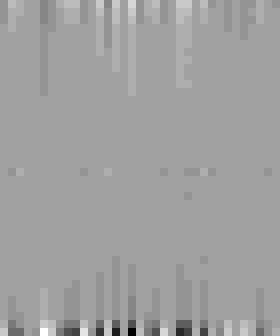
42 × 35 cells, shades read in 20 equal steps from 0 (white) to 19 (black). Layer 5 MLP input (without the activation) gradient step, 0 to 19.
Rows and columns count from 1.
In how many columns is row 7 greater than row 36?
1
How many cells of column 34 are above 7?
3
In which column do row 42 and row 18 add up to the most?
17
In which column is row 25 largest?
24
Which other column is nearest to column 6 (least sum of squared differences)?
11
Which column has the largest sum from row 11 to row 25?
6
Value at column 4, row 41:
7
